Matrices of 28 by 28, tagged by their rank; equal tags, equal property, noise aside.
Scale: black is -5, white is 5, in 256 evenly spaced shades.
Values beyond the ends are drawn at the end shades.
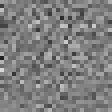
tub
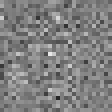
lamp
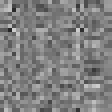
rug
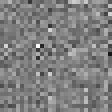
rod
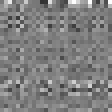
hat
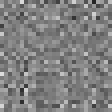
rug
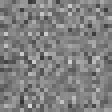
lamp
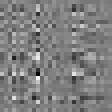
hat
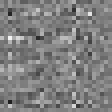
rug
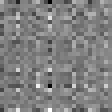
hat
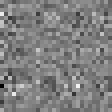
rod
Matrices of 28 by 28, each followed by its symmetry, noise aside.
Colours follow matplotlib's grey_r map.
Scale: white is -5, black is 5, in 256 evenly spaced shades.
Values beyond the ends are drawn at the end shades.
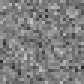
symmetric across the other diagonal.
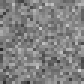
symmetric across the other diagonal.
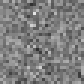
no symmetry.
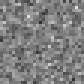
antisymmetric.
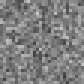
same after a half turn.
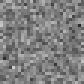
same after a half turn.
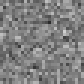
same after a half turn.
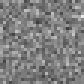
no symmetry.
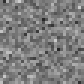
same after a half turn.
